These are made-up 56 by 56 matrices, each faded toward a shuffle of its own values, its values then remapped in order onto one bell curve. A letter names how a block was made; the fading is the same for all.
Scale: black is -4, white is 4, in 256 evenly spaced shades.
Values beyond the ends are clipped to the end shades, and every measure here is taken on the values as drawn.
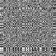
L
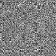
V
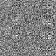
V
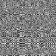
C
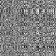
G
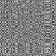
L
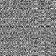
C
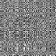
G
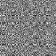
C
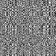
G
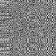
G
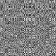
G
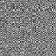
G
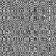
L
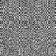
L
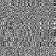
G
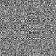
C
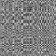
L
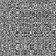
G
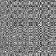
L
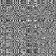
L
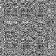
V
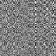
G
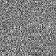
V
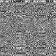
C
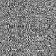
V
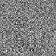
V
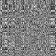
G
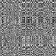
L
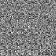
V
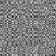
L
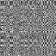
L
